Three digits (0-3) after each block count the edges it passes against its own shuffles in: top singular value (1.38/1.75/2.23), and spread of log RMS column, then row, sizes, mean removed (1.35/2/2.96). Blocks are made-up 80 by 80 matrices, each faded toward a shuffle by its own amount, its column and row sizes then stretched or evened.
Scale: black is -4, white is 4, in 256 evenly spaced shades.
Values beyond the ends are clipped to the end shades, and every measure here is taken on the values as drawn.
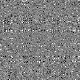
2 1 2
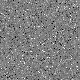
0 0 0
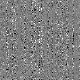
0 3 1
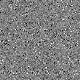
1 0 1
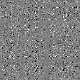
0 2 2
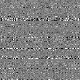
3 1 3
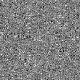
2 0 1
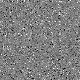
1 0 1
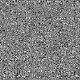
0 1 2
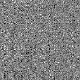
2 2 1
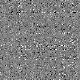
0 2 2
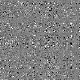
1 2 2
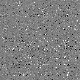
0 1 2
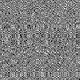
3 0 1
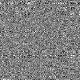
2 1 2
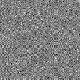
3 0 0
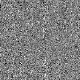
0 2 1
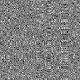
3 1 0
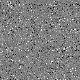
0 1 1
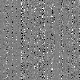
1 3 0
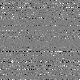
1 0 3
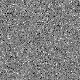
1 0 1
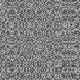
3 0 1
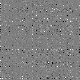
1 2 2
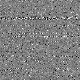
2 0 2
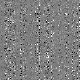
1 3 1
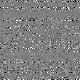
1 0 3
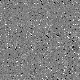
0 1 1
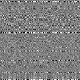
3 0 3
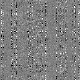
2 3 1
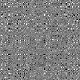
3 2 2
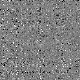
1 2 2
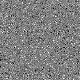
2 0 1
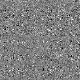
0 2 2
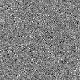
2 0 1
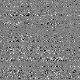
1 1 3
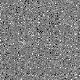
2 1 1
